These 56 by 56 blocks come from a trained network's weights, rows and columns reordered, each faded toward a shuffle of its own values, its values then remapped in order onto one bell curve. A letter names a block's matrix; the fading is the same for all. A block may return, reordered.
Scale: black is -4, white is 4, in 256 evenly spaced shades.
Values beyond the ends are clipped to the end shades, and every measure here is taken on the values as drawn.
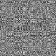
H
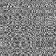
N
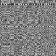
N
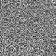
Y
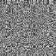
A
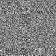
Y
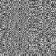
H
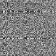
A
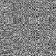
H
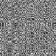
N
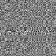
N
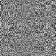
H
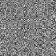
A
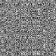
H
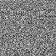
Y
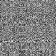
Y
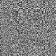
A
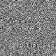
Y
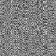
H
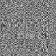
H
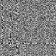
A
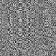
H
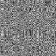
H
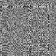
A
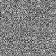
Y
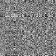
A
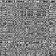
N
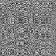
N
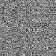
Y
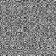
Y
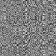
H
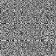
A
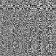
A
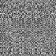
N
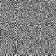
A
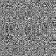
H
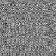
H
